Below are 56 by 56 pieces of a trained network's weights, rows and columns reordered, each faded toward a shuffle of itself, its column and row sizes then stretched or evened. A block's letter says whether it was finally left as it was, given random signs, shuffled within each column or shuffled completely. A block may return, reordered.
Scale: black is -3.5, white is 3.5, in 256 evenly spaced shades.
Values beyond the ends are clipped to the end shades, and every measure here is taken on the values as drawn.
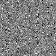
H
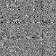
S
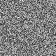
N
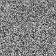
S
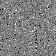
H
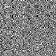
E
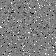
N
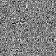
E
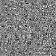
E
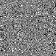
E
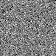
N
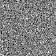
H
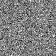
N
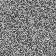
N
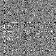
S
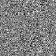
E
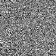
S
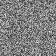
N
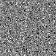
S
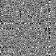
E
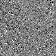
H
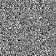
S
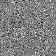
S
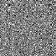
E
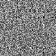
E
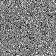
N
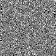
H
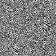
H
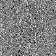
H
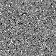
N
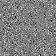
H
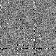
S
